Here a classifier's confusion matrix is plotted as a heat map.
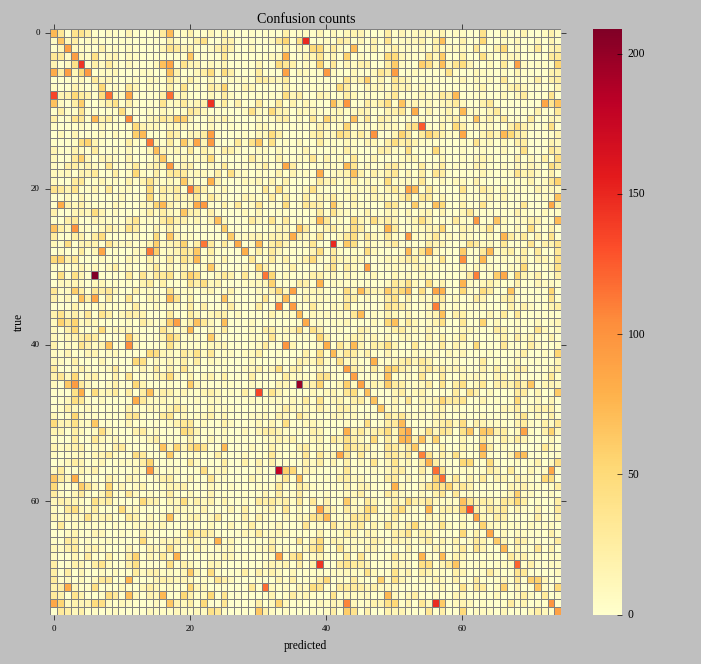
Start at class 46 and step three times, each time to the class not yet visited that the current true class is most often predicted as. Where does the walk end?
19
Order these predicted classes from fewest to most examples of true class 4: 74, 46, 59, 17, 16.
46, 59, 74, 16, 17
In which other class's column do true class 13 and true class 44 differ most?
47
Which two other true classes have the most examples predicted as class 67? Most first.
33, 13
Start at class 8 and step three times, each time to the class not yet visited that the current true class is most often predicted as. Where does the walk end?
34
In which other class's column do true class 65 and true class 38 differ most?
24
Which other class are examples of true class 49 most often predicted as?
3
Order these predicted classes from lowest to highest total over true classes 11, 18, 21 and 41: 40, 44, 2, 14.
2, 40, 14, 44
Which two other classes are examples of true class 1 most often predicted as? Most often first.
37, 57
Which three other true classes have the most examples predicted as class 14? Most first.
28, 56, 46
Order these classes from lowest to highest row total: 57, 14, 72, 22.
72, 57, 14, 22
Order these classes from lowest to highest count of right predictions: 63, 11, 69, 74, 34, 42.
69, 42, 63, 34, 74, 11
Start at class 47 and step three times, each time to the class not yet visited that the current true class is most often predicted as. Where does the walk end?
42
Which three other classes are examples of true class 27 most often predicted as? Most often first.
41, 22, 30
